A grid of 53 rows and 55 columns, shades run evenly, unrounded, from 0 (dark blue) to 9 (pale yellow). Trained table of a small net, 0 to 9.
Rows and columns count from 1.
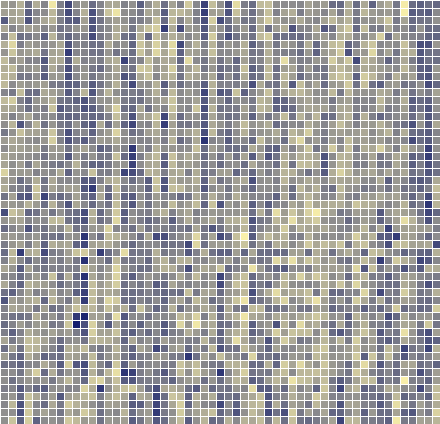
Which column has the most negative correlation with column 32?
46
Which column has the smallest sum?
54
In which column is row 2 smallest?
26
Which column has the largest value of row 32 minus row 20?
16
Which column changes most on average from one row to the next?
11
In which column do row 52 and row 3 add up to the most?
27
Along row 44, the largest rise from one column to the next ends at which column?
55
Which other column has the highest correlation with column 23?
9
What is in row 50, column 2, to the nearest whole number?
5
